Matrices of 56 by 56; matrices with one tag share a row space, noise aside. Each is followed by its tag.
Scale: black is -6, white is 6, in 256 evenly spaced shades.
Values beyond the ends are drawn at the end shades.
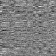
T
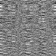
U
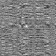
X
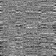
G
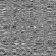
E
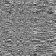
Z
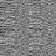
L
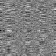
U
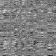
E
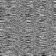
U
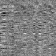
T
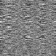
U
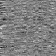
T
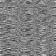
U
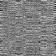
G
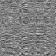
X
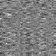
U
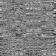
G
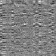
T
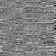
G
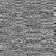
G
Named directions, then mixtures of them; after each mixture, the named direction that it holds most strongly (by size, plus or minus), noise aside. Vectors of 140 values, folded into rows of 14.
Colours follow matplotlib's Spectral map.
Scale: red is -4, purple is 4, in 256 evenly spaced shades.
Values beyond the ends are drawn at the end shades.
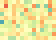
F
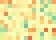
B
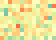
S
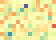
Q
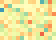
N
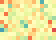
B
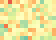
B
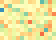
N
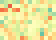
N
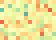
N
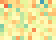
N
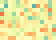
F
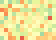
S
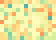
Q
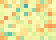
Q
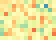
B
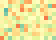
S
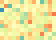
N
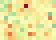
Q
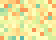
S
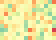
B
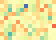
Q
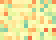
B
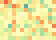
F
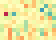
B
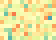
S
